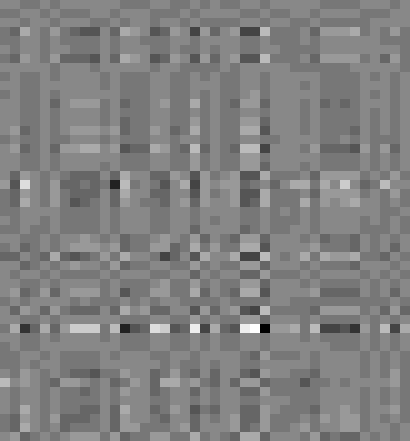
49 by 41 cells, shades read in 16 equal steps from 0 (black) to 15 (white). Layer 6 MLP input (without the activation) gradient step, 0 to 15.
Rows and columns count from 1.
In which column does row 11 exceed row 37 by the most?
27
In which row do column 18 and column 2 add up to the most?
43
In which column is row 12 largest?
20
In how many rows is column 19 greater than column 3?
7
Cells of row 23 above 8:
11
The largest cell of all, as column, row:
26, 37
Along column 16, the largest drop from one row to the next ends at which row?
38
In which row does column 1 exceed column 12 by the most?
21
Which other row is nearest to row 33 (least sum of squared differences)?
49
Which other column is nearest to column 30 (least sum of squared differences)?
41
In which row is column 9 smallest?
4
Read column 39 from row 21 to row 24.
11 7 7 7
